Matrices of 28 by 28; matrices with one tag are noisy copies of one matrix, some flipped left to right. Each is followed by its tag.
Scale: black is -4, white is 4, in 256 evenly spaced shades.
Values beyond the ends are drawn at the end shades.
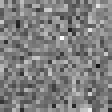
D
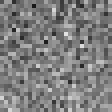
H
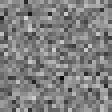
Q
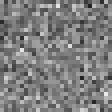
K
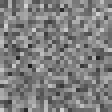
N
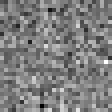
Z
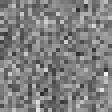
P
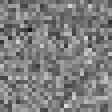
K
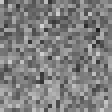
H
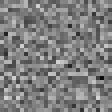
Q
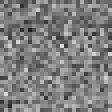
K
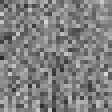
P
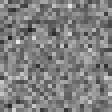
K
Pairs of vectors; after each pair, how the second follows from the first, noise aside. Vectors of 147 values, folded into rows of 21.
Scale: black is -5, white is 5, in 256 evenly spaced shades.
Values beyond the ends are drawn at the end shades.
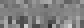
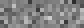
shuffled.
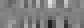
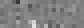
reversed, partly zeroed.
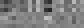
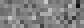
shuffled.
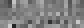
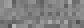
negated, shrunk.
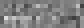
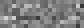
sign-scrambled.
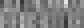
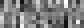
scaled up.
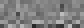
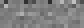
reversed, partly zeroed.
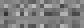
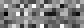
scaled up.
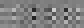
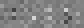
negated, partly zeroed.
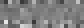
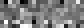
scaled up.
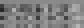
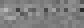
reversed, partly zeroed.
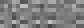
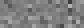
reversed, partly zeroed.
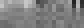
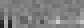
reversed, partly zeroed.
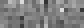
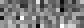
reversed, scaled up.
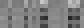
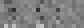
reversed, partly zeroed.
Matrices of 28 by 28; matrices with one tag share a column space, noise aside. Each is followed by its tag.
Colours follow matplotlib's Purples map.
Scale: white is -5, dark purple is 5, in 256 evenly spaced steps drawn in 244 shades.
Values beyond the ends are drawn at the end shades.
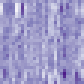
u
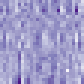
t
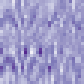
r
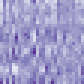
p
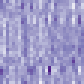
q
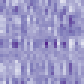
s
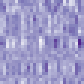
s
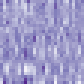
p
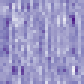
q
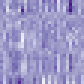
t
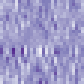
r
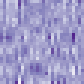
p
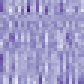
t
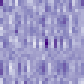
s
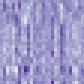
q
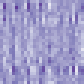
q
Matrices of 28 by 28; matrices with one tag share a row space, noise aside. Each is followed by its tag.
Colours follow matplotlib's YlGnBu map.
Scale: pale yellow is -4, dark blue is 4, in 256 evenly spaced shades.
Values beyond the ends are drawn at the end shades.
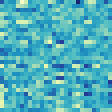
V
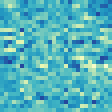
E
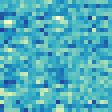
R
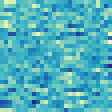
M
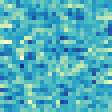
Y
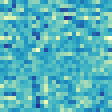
M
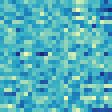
E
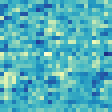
R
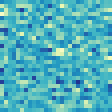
V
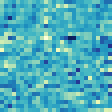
M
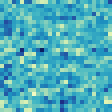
Y
